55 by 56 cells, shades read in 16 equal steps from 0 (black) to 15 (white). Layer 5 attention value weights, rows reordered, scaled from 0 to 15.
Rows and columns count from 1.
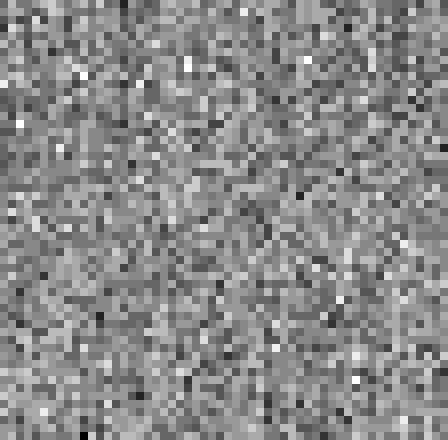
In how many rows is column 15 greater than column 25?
23
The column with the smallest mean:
16
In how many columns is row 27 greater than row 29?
24
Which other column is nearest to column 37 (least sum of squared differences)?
30
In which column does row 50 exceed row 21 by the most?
1
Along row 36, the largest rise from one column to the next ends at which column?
29
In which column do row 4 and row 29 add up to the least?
44
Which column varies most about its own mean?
11
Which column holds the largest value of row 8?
39
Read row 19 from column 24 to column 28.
12 4 7 7 11
